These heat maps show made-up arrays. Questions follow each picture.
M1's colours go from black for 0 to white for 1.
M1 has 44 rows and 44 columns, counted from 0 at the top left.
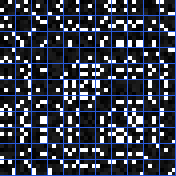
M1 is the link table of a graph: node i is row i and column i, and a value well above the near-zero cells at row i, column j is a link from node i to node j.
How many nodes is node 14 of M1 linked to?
6
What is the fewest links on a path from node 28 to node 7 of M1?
2
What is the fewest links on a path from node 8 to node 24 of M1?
2
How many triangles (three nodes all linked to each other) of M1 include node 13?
1
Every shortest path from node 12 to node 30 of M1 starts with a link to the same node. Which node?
node 43
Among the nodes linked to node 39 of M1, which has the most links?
node 0
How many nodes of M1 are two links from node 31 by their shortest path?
10
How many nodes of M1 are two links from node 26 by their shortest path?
1
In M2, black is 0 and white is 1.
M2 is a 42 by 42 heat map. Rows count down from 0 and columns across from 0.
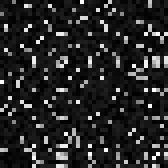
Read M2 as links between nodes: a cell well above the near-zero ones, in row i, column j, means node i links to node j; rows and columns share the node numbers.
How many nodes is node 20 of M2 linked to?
3
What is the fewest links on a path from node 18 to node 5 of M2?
5
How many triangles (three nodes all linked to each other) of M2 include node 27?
2
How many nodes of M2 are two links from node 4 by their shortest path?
1
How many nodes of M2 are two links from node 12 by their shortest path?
4
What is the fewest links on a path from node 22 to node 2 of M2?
4
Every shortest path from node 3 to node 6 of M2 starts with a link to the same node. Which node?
node 0
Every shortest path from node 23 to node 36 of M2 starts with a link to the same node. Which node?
node 40
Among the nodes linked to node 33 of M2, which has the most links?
node 16
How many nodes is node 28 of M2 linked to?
3
